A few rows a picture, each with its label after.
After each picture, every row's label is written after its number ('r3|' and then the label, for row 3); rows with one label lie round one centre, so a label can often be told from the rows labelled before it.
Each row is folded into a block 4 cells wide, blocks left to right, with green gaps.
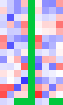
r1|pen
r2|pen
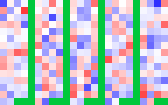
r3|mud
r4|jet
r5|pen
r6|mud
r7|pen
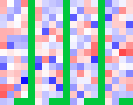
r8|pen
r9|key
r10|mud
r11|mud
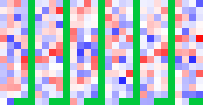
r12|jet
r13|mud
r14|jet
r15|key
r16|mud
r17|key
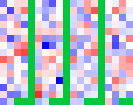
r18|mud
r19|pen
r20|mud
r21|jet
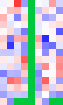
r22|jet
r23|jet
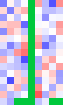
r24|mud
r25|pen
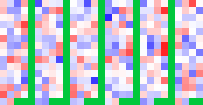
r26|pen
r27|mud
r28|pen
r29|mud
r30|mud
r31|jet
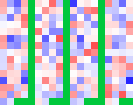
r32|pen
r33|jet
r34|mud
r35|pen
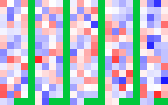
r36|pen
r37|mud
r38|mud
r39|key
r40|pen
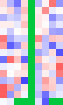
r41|pen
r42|jet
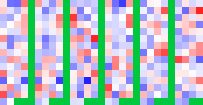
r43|pen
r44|pen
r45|key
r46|pen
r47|mud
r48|mud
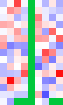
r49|jet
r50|key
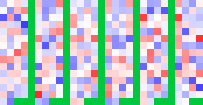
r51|mud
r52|pen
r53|key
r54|pen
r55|key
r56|key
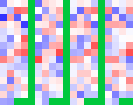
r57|mud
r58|mud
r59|mud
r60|mud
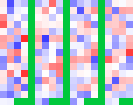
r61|key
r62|jet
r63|mud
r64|mud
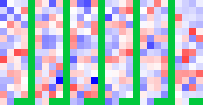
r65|mud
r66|pen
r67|pen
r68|mud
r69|jet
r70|key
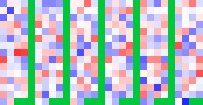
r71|mud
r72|key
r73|jet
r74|mud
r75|pen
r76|jet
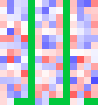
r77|key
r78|pen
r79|pen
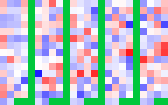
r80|pen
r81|jet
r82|key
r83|mud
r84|mud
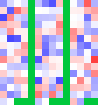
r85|mud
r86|pen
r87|jet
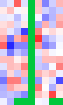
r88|jet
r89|pen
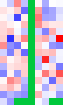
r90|jet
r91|key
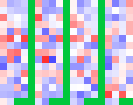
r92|key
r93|key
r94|key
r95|pen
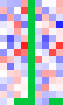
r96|mud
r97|mud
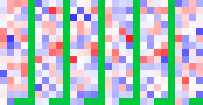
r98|jet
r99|mud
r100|mud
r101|key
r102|mud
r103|jet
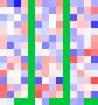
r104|pen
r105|pen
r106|mud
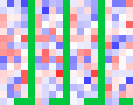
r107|key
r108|key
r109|key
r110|pen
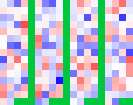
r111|pen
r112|pen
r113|jet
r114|jet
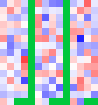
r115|jet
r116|key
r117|jet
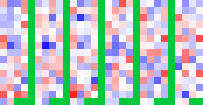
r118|pen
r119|jet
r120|pen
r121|jet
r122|key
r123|key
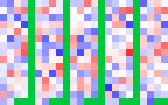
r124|mud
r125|jet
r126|jet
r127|mud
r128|mud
